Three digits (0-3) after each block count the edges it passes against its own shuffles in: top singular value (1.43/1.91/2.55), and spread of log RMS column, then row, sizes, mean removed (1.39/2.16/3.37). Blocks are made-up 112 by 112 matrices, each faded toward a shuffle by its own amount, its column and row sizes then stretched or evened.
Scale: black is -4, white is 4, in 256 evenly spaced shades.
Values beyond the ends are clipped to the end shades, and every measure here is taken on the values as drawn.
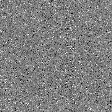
0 1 0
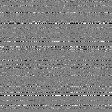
3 0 3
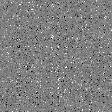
1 1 1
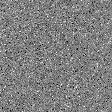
0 0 0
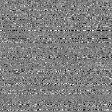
2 0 3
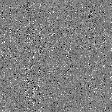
0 2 1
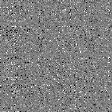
0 2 2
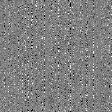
1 3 0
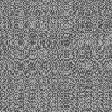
3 0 1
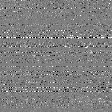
3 0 3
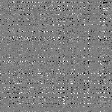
1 2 3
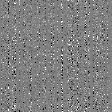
0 3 1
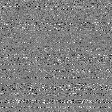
1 0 3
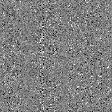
1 2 0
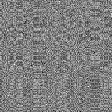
3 0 0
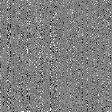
1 3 0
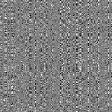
3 3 0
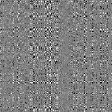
3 3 2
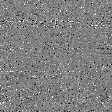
1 0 2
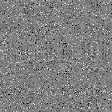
2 0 1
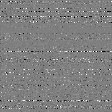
2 0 3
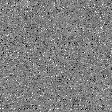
1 0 1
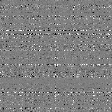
2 1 3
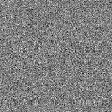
2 0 1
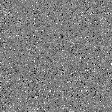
0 1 1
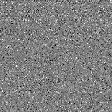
2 0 1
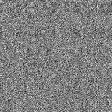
2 0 0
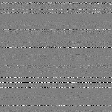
3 0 3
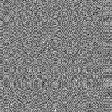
3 0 0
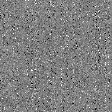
0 2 0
